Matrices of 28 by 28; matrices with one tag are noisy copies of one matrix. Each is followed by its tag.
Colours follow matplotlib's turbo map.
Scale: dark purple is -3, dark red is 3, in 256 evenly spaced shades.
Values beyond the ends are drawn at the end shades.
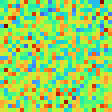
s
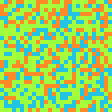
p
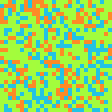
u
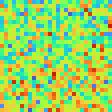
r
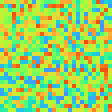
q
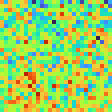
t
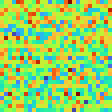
u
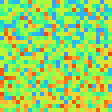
r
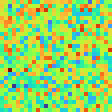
q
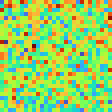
u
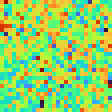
q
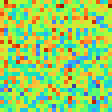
u
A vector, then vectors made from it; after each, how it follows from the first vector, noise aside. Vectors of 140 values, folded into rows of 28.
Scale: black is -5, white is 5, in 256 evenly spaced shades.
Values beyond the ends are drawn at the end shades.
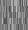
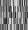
scaled up.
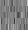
wrapped around, negated, partly zeroed.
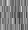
wrapped around, negated.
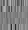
wrapped around, negated, partly zeroed.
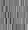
wrapped around, negated, partly zeroed.
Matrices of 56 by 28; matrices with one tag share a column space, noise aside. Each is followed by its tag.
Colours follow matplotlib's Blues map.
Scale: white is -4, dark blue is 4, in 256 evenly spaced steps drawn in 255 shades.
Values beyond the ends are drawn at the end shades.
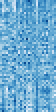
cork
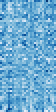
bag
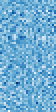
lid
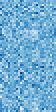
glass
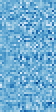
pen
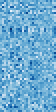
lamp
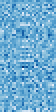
glass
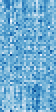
cork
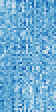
cork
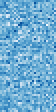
pen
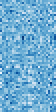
lid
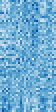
bag
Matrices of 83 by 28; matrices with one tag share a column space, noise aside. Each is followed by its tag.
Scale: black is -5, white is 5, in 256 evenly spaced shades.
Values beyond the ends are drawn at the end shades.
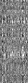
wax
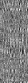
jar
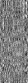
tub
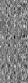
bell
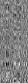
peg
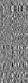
peg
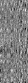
jar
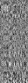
peg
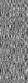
bell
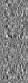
bell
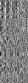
tub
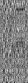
jar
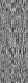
jar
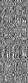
wax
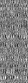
bell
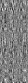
jar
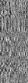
tub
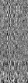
peg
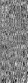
peg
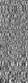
peg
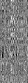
wax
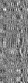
jar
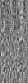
tub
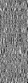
jar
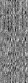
tub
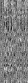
tub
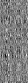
wax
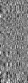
peg
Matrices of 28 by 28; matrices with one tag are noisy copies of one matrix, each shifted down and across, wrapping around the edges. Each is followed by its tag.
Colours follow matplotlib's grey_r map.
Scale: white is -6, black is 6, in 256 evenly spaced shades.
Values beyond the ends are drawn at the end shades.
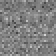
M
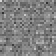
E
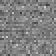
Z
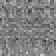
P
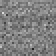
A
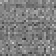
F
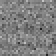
M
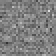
Z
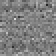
M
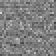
Z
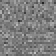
Z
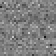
M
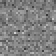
M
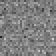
M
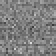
F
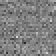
Z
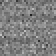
A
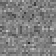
M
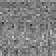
P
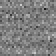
A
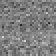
P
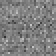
F
